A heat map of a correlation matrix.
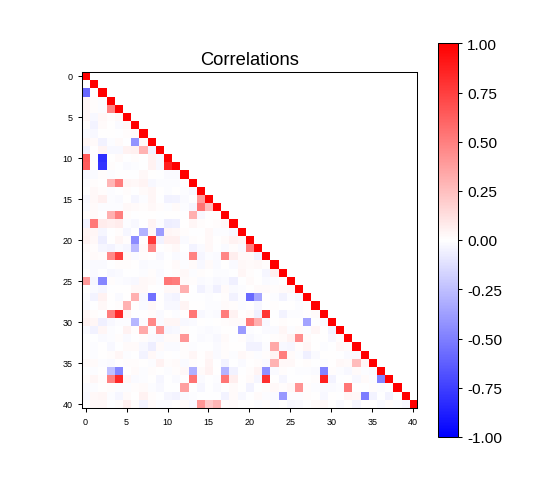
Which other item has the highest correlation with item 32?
38
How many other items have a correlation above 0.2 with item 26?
3
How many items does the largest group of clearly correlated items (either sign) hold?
8
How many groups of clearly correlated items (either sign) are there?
10
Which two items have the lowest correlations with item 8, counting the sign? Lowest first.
27, 6
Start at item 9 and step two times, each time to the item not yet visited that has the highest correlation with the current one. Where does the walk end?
7
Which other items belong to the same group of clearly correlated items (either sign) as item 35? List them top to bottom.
23, 33
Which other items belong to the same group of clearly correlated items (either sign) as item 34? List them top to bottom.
24, 39
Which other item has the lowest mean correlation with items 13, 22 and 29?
36
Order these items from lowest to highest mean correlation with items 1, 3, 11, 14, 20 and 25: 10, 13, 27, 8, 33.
27, 33, 13, 8, 10
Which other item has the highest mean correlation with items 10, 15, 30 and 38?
11
